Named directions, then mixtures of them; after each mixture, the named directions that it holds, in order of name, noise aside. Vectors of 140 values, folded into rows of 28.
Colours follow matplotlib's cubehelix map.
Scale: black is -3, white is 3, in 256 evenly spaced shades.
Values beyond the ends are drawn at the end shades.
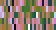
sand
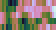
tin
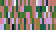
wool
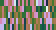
wool.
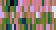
sand, tin.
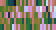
tin, wool.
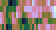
tin.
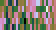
tin, wool.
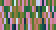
sand, wool.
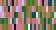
sand.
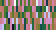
wool.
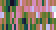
sand, tin.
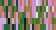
tin, wool.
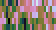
tin, wool.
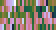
tin, wool.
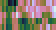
tin.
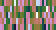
sand, wool.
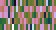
sand, wool.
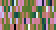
sand, wool.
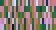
wool.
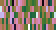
sand.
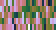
sand, tin.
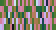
wool.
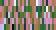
wool.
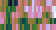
tin.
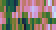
tin.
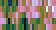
tin, wool.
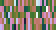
sand, wool.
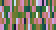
sand, wool.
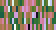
sand.
